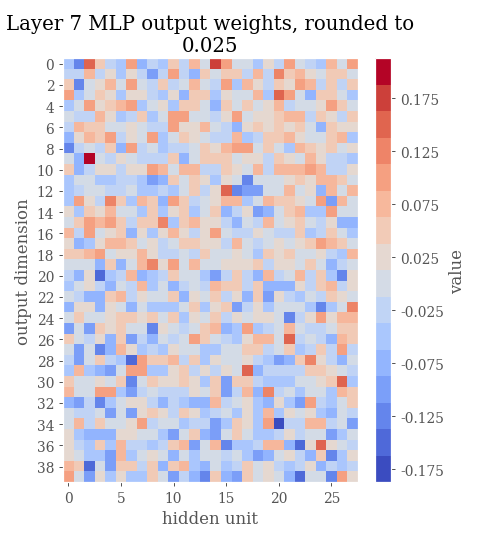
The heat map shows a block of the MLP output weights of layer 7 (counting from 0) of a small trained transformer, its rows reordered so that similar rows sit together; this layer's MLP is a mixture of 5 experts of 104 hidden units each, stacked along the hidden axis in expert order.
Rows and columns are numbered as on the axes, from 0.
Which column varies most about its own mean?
2
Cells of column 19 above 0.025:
11
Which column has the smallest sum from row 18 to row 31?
6
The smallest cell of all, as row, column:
34, 20
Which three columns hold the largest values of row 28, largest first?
23, 7, 10
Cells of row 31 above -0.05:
22
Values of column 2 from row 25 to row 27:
-0.1 -0.025 0
